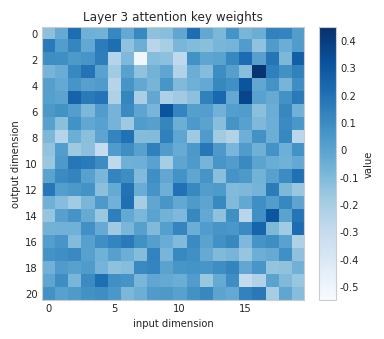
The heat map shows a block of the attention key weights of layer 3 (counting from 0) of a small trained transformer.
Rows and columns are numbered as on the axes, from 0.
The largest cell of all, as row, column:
3, 16
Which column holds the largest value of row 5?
15
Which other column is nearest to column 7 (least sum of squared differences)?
10
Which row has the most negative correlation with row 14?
20
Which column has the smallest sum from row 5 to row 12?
7
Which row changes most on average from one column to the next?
5
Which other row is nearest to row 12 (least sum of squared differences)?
17
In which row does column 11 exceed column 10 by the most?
2
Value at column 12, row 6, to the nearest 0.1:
0
